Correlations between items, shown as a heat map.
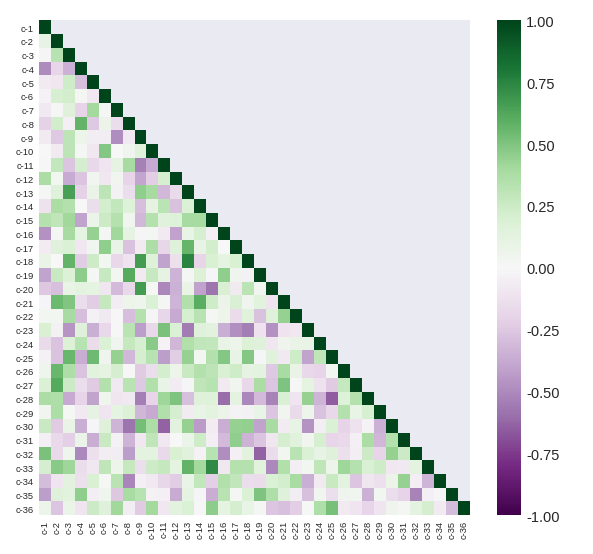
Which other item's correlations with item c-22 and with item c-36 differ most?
c-21
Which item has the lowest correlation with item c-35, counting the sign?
c-32
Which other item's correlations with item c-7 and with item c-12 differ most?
c-16
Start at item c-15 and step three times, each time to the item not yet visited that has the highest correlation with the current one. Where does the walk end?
c-18
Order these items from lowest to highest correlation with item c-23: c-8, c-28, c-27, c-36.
c-36, c-27, c-8, c-28
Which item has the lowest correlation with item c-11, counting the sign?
c-30
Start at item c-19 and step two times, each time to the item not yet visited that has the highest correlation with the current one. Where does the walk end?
c-4
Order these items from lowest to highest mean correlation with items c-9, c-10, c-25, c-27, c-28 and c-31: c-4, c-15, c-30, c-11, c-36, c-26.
c-11, c-4, c-26, c-36, c-15, c-30
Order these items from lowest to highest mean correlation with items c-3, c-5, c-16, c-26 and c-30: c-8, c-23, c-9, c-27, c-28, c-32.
c-23, c-28, c-8, c-32, c-27, c-9
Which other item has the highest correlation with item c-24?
c-10
